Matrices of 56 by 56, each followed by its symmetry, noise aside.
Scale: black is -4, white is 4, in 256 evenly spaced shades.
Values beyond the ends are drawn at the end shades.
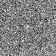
symmetric.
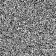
no symmetry.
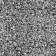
mirrored top to bottom.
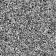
no symmetry.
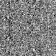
mirrored top to bottom.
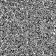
mirrored top to bottom.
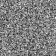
antisymmetric.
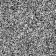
symmetric across the other diagonal.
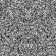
mirrored left to right.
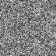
mirrored top to bottom.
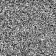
no symmetry.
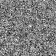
symmetric across the other diagonal.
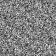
same after a half turn.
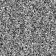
same after a half turn.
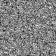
same after a half turn.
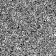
symmetric.
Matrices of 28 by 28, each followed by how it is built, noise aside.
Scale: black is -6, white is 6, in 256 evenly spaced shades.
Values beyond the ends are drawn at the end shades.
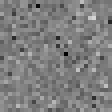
sparse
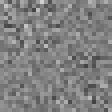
block diagonal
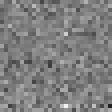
uneven rows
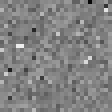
sparse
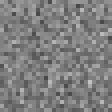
repeating columns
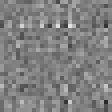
low rank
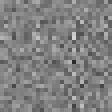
low rank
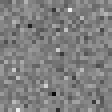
sparse
